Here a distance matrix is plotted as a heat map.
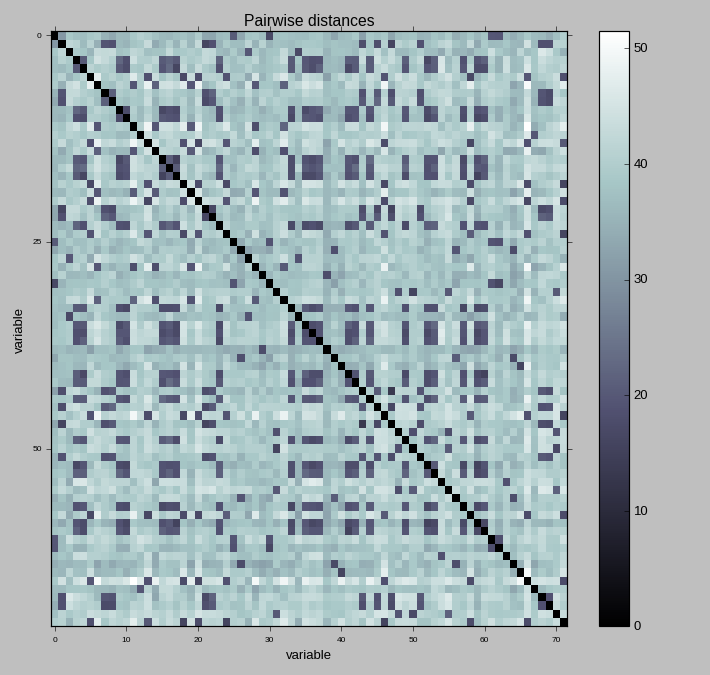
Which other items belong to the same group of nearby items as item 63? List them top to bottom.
54
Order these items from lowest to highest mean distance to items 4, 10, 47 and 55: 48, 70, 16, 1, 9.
9, 16, 1, 48, 70
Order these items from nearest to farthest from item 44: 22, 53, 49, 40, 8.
49, 53, 40, 22, 8
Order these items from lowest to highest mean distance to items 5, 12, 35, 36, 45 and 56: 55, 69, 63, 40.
69, 40, 63, 55
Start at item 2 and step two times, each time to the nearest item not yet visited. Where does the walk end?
27
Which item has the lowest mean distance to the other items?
59
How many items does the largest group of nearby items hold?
21
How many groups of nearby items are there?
12
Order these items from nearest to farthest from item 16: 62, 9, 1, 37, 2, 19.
9, 37, 62, 19, 1, 2
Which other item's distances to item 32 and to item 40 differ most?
65
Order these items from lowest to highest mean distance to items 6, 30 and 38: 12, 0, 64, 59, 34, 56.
0, 64, 56, 59, 34, 12
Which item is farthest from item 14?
66
